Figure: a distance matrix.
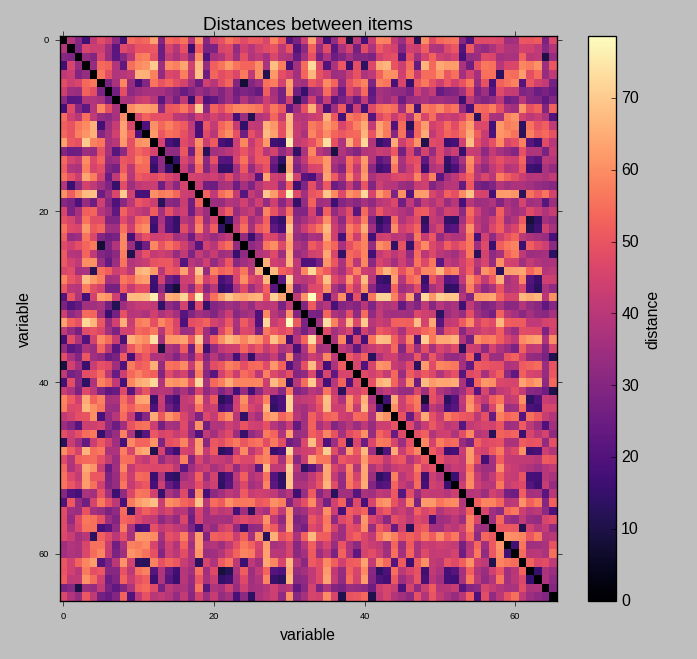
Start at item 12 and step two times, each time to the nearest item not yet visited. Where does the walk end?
42
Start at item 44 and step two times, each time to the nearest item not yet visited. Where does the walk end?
5
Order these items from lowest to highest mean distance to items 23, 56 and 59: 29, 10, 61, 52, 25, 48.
29, 25, 52, 48, 61, 10
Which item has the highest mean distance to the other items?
30
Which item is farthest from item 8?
18
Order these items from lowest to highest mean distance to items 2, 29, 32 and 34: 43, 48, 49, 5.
43, 48, 5, 49
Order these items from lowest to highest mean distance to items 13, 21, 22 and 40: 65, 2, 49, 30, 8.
2, 8, 65, 49, 30
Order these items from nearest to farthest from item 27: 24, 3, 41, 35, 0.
3, 41, 0, 35, 24
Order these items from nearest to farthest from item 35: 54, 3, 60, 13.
3, 54, 13, 60
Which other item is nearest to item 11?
61
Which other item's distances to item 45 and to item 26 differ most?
33
